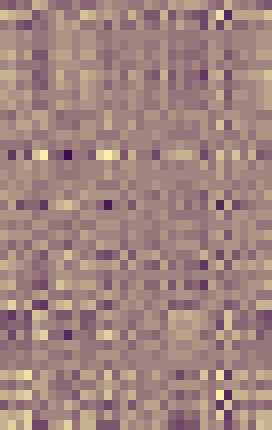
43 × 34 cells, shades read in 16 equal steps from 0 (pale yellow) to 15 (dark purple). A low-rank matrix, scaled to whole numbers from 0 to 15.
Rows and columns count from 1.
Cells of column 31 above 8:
4
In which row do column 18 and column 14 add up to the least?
16
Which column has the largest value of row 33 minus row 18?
28
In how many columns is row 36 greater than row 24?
17
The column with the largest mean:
29
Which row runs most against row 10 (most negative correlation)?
33
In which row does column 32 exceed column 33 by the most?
43
